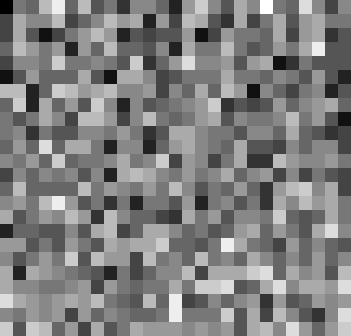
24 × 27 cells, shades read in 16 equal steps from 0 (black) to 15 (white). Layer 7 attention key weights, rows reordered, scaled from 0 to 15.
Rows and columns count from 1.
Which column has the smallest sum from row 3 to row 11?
27
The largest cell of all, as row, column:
1, 21
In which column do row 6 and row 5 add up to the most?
11
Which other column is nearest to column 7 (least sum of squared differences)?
19
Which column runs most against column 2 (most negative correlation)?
20
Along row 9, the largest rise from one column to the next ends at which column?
7
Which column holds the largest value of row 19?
6
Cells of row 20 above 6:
18
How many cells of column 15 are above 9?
7
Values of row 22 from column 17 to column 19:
8 6 8
